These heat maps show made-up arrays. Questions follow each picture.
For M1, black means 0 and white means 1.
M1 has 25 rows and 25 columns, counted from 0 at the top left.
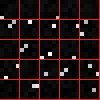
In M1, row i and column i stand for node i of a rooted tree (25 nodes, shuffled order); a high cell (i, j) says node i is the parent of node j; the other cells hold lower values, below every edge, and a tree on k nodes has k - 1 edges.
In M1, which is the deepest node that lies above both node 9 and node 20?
21
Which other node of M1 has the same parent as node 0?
14
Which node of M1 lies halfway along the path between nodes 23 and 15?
4
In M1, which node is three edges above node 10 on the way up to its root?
16
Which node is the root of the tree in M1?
17
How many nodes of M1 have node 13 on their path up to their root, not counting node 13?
8
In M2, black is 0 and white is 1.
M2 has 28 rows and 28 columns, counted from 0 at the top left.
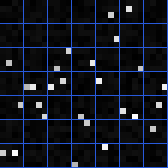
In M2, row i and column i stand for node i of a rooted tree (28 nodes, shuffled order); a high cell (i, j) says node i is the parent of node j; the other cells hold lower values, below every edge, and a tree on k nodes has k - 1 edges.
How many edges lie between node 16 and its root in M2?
5
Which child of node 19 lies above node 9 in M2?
13
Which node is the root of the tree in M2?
24
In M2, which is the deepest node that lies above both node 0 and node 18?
25
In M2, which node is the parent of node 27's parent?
20
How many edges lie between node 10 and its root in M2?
5
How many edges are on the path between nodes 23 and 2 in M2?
6
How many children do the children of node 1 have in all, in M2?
1
